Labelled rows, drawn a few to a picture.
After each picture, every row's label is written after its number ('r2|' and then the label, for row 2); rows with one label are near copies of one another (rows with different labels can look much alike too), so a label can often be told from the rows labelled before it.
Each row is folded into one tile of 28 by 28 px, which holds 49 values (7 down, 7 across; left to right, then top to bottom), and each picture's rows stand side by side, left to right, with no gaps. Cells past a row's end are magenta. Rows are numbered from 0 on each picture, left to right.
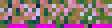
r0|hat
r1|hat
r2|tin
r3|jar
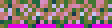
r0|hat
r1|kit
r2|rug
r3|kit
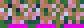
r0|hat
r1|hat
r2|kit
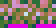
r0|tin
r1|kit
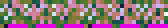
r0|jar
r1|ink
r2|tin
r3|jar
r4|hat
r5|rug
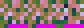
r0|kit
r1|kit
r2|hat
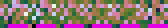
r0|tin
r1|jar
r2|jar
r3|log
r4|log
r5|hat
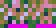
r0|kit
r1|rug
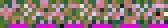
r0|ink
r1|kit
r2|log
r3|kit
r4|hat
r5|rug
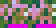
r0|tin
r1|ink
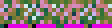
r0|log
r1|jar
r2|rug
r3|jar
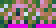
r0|rug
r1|kit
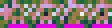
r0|ink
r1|rug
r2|tin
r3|rug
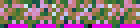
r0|log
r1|ink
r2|kit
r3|log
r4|tin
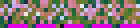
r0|tin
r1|kit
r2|jar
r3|ink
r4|log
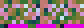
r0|log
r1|hat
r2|jar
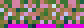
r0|kit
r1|log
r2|kit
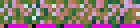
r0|jar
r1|jar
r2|log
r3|kit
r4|tin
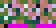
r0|jar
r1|hat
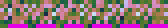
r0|hat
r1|rug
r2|ink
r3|kit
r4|tin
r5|tin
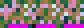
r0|ink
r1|log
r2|kit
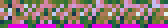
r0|hat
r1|rug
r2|rug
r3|tin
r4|tin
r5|tin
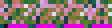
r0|log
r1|tin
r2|tin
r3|ink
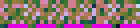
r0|log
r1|kit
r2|kit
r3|hat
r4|log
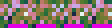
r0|tin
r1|log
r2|rug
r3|tin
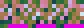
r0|hat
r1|kit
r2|tin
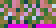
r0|kit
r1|jar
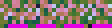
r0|kit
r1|hat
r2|ink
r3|jar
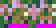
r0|tin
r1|ink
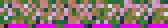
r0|jar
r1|kit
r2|hat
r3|log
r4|tin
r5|tin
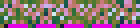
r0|jar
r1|rug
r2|jar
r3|rug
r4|kit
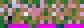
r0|tin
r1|ink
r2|log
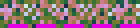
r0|ink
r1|jar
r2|hat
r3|rug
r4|ink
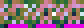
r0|log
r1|rug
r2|rug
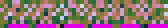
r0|kit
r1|rug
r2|jar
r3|kit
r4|hat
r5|log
